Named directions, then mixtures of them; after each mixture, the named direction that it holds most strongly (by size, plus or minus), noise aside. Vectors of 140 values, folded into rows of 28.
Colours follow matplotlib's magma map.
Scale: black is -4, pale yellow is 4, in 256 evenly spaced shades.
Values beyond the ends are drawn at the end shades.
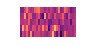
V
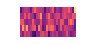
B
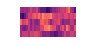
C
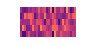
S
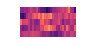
C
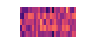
S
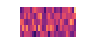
B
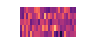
V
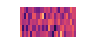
V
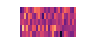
V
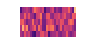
B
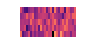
S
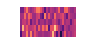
V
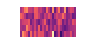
S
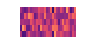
S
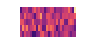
B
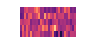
V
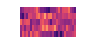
C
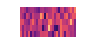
V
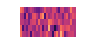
V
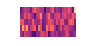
B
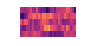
C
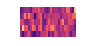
B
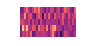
V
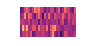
V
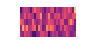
B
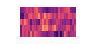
C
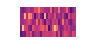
V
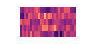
C
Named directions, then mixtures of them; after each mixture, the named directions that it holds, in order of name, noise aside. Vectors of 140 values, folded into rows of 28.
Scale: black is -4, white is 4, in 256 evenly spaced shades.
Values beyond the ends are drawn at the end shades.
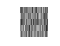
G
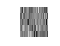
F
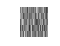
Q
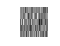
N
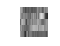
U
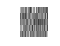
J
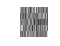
J.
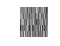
Q.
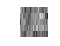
F, U.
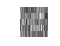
G, Q, U.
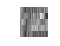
U.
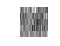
J, U.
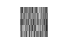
F, G.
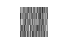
G.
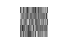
F, J, Q.
